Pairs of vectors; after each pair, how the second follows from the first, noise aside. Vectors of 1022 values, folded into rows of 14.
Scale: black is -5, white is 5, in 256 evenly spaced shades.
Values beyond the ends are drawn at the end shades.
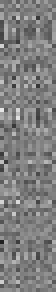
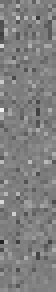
partly zeroed.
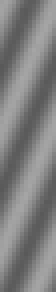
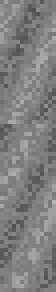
wrapped around, partly zeroed.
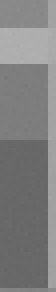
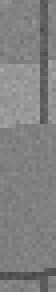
wrapped around, negated, partly zeroed.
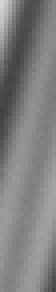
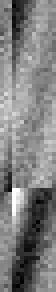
wrapped around, scaled up.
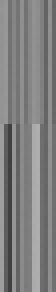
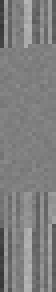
wrapped around, partly zeroed.
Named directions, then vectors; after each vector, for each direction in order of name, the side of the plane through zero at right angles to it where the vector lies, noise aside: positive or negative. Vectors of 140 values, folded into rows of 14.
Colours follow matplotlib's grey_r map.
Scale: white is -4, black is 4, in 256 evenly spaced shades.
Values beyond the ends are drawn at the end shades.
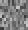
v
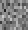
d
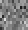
negative, positive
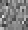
positive, negative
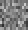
negative, negative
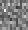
negative, negative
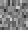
positive, positive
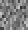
negative, positive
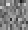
negative, negative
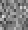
positive, negative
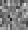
negative, negative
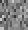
positive, negative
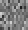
negative, positive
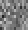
negative, positive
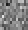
positive, negative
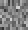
positive, positive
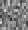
negative, negative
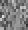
positive, negative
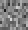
positive, positive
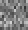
negative, positive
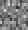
negative, negative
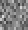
positive, negative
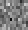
negative, negative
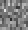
negative, negative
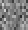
negative, positive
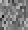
negative, positive
